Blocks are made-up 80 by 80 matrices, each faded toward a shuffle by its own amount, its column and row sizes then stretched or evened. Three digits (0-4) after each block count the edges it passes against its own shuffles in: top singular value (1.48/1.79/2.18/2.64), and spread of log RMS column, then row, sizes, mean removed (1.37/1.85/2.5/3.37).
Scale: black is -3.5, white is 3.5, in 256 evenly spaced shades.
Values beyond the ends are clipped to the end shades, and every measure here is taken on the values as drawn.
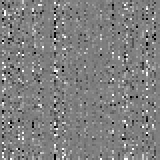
1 4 1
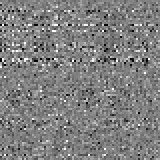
3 1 3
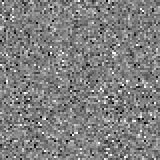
1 0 1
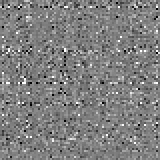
1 2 3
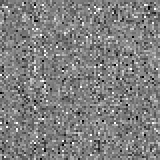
1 2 1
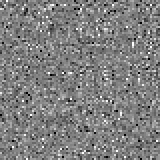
2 0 1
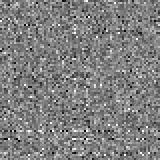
2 1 2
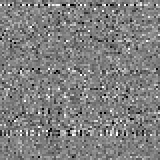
3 1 3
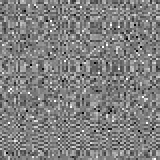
4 0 0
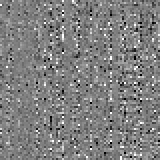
2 4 1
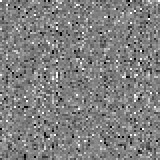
1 2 1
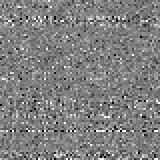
3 0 3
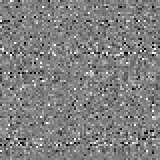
2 1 3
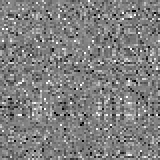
3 0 2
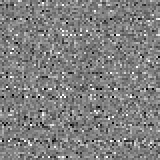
0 0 3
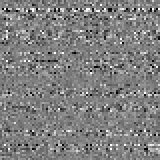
2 1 4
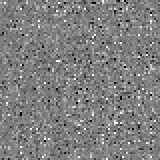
0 2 1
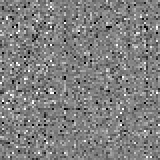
0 3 2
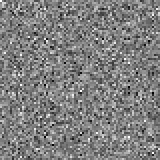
2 2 0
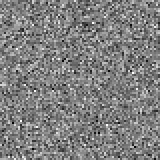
0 0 1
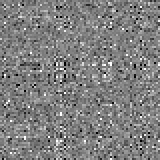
3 2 2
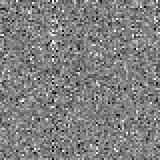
2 2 1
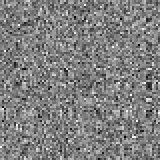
3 1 1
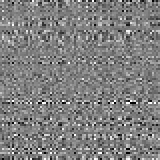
4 2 4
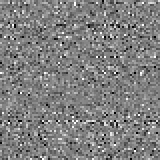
2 1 3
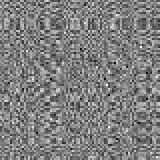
4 2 1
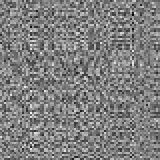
4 3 1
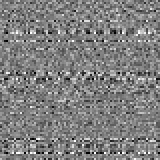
4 0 4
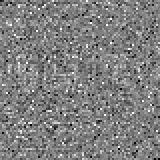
2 0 0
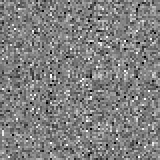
2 2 0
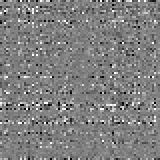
2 3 4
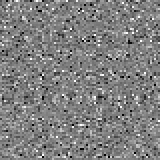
3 0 2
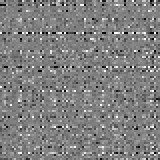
4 2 4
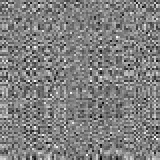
4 3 2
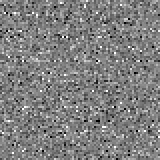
0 0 2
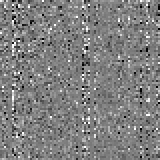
1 4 1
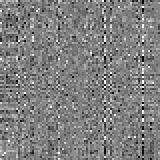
4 3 1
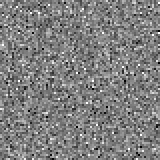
0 0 0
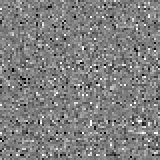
0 2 2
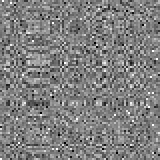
4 1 1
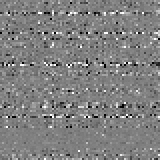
3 2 4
